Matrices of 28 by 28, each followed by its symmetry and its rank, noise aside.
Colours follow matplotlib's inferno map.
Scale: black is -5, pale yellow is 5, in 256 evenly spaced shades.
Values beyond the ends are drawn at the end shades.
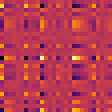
no symmetry, rank one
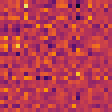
no symmetry, rank three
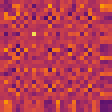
symmetric, rank three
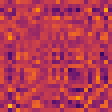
symmetric, rank three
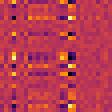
no symmetry, rank one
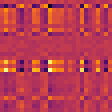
no symmetry, rank one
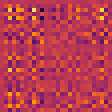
no symmetry, rank two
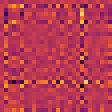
antisymmetric, rank two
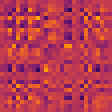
symmetric, rank two
